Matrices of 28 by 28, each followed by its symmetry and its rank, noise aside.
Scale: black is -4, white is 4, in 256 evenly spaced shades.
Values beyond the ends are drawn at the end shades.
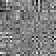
no symmetry, rank three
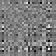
symmetric, rank two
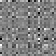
no symmetry, rank two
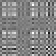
symmetric, rank one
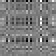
no symmetry, rank one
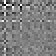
no symmetry, rank two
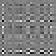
no symmetry, rank one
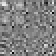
symmetric, rank three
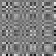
symmetric, rank one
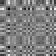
symmetric, rank one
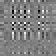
no symmetry, rank one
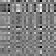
no symmetry, rank one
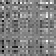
antisymmetric, rank two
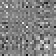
symmetric, rank three
